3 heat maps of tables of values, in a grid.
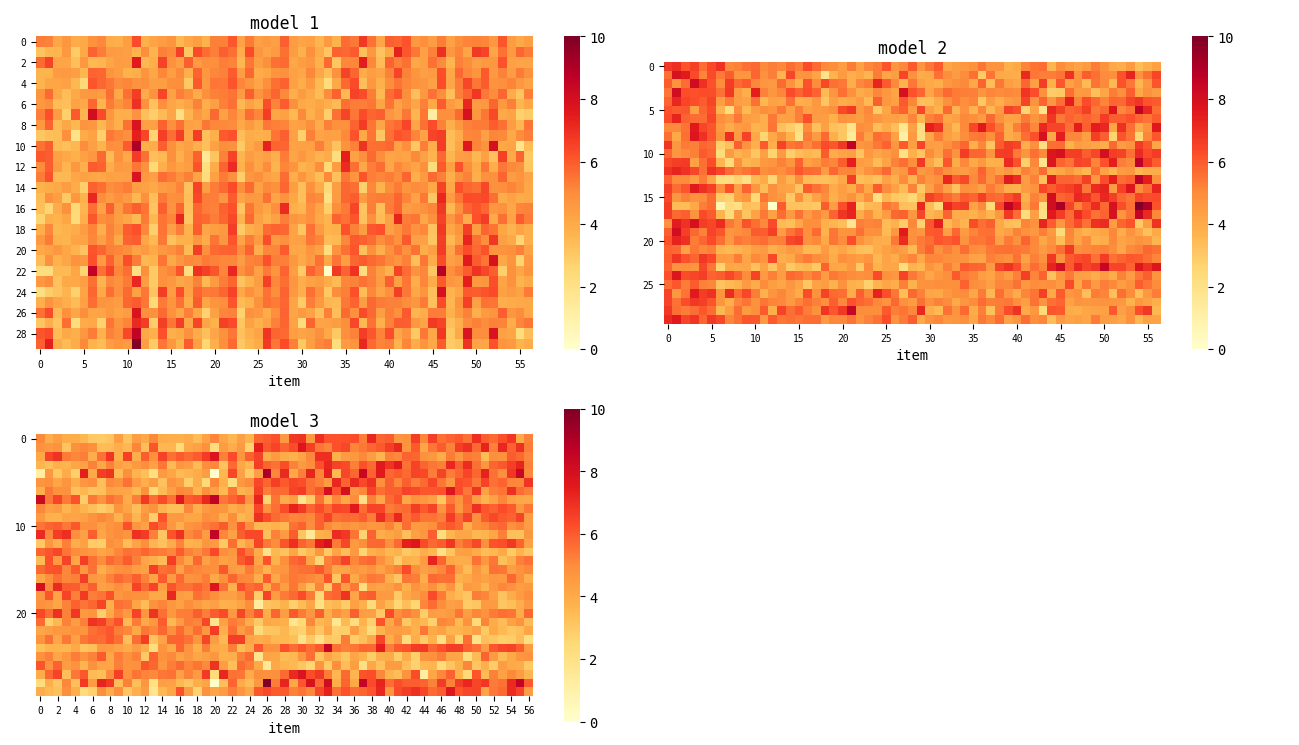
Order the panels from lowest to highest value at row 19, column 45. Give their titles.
model 2, model 1, model 3
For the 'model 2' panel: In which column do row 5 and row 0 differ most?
54
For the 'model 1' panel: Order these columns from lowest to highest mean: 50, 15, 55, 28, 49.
55, 15, 50, 28, 49
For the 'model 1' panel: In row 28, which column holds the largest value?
11
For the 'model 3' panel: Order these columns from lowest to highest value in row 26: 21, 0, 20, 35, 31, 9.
31, 35, 21, 9, 0, 20
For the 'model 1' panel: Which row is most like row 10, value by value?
28
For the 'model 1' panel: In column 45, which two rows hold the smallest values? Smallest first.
7, 12
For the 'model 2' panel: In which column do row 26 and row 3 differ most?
27
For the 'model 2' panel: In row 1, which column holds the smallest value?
18
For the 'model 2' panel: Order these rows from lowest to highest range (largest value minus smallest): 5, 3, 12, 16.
12, 3, 5, 16
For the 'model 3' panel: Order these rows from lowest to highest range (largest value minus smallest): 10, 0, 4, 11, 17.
10, 0, 17, 11, 4
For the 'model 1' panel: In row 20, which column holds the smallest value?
33
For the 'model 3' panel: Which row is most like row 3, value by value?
9
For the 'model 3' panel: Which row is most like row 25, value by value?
19
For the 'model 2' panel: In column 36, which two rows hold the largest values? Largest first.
7, 15
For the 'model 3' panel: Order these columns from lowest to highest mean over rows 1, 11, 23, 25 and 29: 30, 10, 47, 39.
10, 30, 47, 39
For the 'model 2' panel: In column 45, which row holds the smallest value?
19
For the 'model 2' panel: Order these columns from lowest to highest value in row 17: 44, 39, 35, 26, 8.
35, 8, 26, 39, 44
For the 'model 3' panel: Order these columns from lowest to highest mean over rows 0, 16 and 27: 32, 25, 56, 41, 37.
41, 56, 25, 37, 32
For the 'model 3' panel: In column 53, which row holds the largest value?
1
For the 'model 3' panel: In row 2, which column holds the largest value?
20
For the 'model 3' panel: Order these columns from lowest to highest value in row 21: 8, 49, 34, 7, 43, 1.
34, 1, 43, 49, 8, 7
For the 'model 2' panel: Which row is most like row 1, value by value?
4
